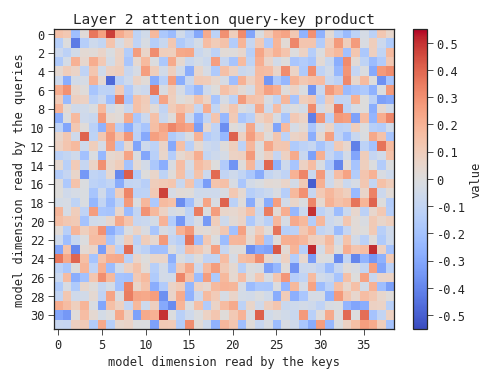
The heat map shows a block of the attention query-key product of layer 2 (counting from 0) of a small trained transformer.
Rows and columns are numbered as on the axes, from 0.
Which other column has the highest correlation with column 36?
8
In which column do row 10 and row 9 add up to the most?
14
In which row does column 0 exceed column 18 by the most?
24
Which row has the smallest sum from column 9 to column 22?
20
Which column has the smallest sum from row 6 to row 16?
29
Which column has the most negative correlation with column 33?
0
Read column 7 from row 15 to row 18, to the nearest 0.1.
-0.4 -0.3 0.1 -0.1
